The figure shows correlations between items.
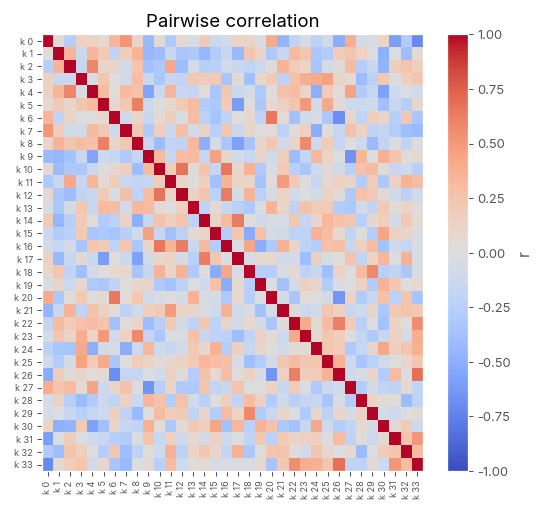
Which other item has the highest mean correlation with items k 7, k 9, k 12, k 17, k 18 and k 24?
k 10
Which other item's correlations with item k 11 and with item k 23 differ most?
k 8
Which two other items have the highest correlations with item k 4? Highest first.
k 2, k 27
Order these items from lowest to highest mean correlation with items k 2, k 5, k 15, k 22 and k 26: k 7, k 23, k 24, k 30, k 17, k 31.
k 30, k 17, k 7, k 24, k 31, k 23
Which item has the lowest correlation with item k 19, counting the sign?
k 16
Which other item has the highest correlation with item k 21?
k 11
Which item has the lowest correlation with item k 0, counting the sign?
k 33
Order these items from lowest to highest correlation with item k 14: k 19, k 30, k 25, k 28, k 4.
k 28, k 19, k 4, k 30, k 25
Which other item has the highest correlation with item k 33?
k 26
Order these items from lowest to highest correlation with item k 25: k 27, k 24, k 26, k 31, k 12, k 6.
k 6, k 27, k 31, k 12, k 24, k 26
